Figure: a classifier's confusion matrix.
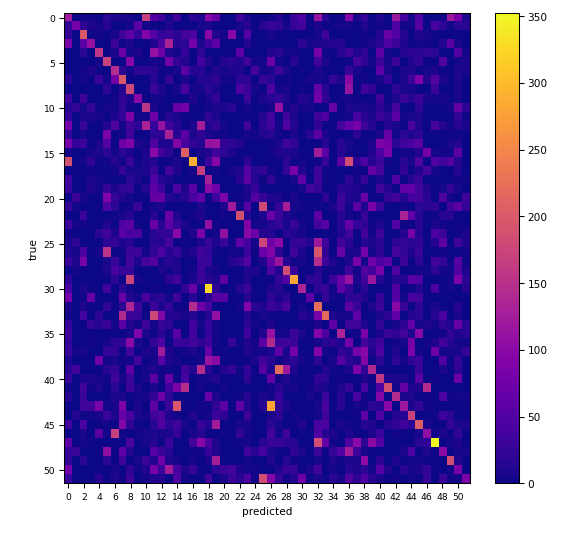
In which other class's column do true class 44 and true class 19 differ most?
18
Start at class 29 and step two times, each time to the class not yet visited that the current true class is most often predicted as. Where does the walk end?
36
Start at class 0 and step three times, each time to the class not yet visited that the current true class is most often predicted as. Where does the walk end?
32
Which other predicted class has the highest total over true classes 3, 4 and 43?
26
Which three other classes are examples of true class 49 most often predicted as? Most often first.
19, 38, 12
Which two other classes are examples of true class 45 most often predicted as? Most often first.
19, 7
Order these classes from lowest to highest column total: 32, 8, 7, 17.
17, 7, 8, 32
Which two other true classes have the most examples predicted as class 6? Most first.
46, 7
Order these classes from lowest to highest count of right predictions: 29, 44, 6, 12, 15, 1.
1, 12, 6, 44, 15, 29
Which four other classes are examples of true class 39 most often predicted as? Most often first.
27, 17, 28, 37
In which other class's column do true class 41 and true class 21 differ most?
25
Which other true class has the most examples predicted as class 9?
35
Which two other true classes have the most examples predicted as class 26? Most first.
43, 36
